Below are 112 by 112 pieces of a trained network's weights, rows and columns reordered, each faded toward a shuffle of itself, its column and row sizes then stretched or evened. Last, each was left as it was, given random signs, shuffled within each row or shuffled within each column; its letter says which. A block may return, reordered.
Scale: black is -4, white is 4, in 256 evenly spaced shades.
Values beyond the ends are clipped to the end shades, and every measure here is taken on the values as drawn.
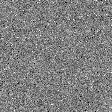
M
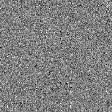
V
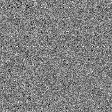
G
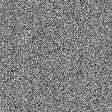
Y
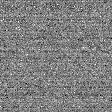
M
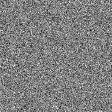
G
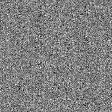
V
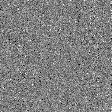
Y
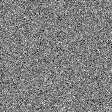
M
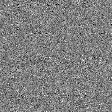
G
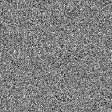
V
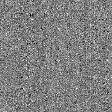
V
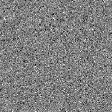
V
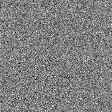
G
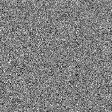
V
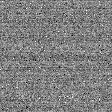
V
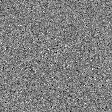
M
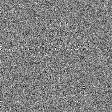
G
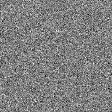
G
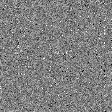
Y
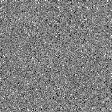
V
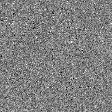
G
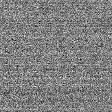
V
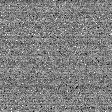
M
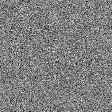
G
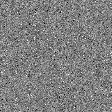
Y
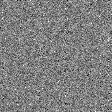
Y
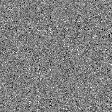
G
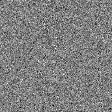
Y
